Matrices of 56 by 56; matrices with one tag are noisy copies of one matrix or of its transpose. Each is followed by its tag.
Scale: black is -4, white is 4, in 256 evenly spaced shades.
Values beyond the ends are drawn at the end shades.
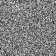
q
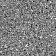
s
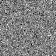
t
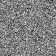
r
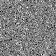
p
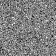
r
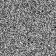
s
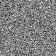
t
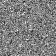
r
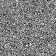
s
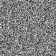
p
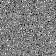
t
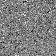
r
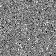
p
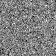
r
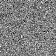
t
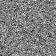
r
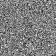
s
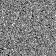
r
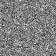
p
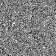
r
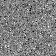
s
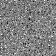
s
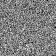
s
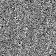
p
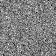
q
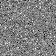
t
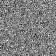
t
